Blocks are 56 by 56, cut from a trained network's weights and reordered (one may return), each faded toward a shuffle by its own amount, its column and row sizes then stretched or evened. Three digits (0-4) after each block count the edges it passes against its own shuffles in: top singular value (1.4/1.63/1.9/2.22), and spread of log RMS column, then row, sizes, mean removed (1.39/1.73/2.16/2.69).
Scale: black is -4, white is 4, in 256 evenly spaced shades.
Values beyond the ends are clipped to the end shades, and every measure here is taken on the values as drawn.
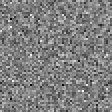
2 0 0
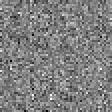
2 2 0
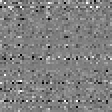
1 2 4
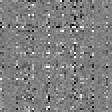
1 4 3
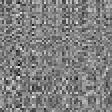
4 3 1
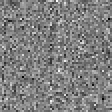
0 3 0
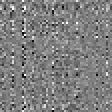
3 4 1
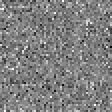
1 0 0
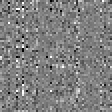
1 4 2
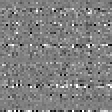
2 1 4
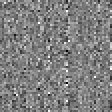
2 3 0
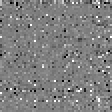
0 2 3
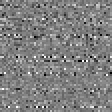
2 1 4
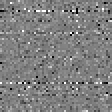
3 1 3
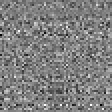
3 0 4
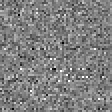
0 1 3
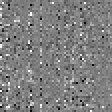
1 4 0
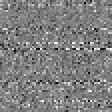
3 0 3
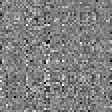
3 3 2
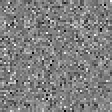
2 2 0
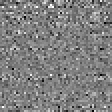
0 2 4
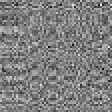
4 0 2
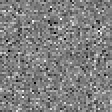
1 1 0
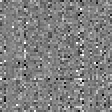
1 4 0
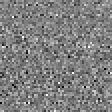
0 0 3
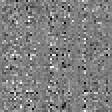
1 4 2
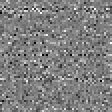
2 0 3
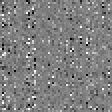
0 4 0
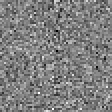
0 1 0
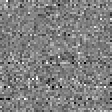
0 1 3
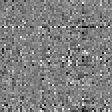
3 3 3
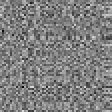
4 1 2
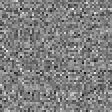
3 0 1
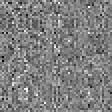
3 2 0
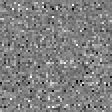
0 0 3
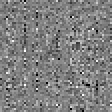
0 4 2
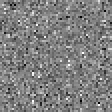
1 2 0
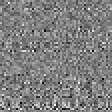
3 0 3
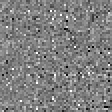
0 2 1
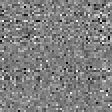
3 1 2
